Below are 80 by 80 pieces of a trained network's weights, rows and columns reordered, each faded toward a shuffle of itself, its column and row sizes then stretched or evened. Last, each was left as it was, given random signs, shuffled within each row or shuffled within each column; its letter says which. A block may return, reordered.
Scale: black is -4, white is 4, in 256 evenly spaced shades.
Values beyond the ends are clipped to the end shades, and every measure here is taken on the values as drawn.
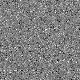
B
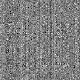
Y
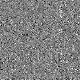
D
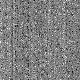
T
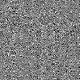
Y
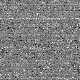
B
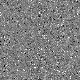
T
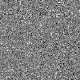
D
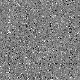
D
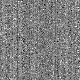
T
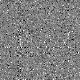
D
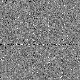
D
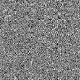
Y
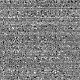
Y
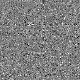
D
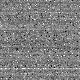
B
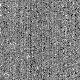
T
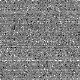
Y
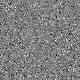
B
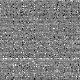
Y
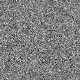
D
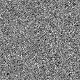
T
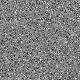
B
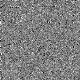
D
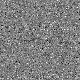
B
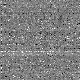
Y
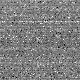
B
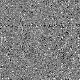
D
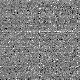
Y
